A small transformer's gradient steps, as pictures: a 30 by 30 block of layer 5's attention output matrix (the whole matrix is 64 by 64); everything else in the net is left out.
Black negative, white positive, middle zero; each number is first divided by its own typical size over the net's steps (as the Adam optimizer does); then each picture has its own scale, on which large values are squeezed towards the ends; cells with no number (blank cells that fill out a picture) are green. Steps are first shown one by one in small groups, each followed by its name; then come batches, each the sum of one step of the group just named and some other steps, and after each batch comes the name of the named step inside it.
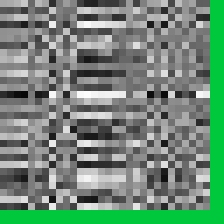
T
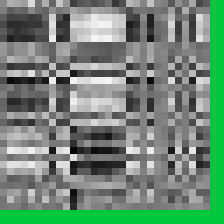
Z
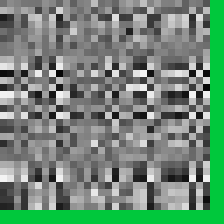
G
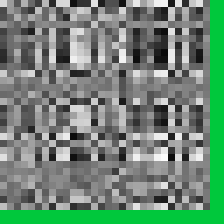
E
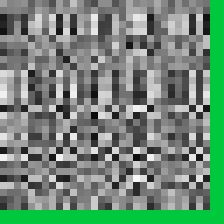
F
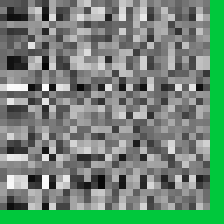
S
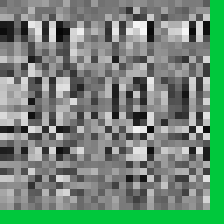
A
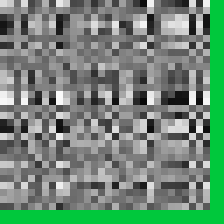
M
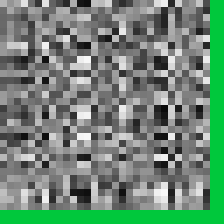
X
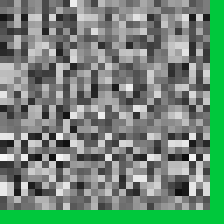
F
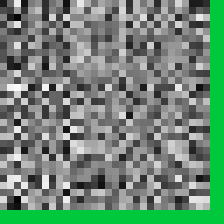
S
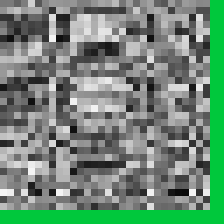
Z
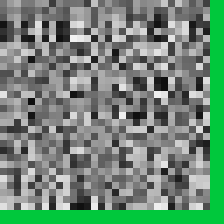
A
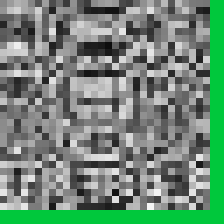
X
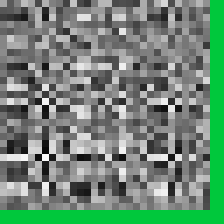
X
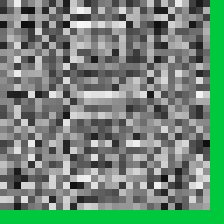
T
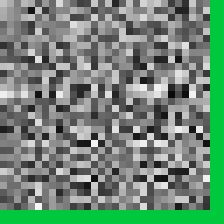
G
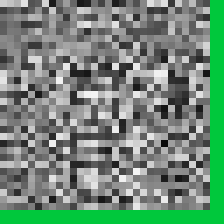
T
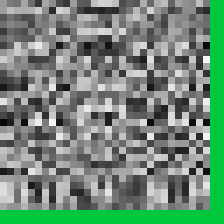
X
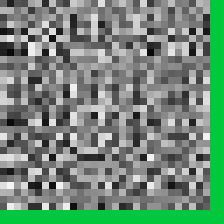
F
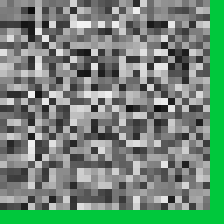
T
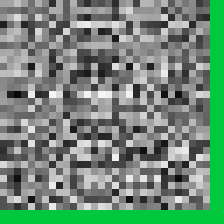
T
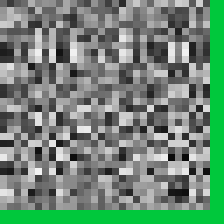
E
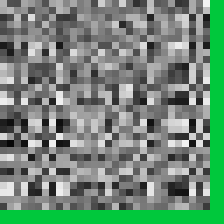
M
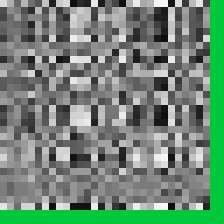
E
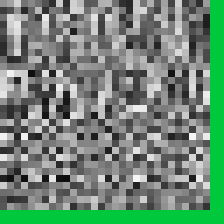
F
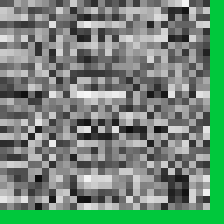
T
